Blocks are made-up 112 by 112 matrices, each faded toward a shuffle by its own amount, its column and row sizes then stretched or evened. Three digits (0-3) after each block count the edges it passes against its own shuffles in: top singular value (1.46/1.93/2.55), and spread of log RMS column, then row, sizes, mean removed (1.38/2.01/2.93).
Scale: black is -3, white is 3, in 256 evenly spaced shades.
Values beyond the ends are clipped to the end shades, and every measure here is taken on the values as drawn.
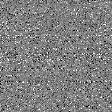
1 1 2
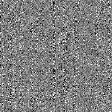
1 3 0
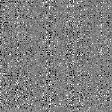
1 3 2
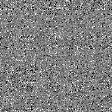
0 2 2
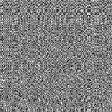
3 2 1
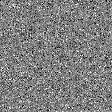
1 0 1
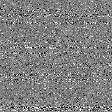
2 0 3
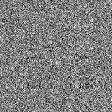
2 1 0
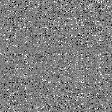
1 2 2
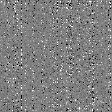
0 3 1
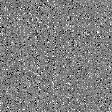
1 2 1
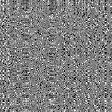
3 2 0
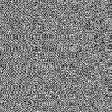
3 0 0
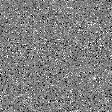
0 1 2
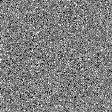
0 1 0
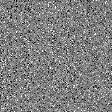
1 2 0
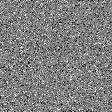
0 0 1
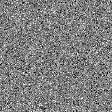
1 1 1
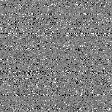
1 1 3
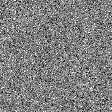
0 0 0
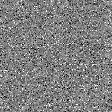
2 0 1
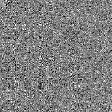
2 2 0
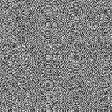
3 0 1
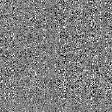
0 3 2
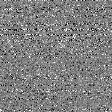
0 0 3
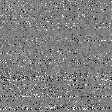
1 0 3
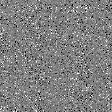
0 2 1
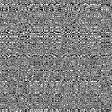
3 1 3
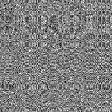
3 1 0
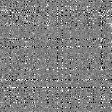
1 3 3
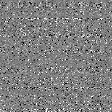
2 1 3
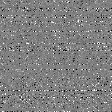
0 1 3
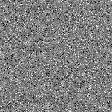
2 0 0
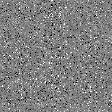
1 2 1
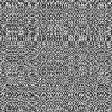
3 0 3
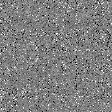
0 2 1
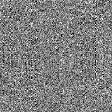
2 2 0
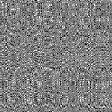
3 2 1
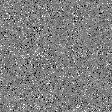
0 1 1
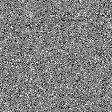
0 0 1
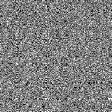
2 1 2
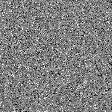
0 0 1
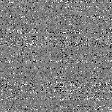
0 2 3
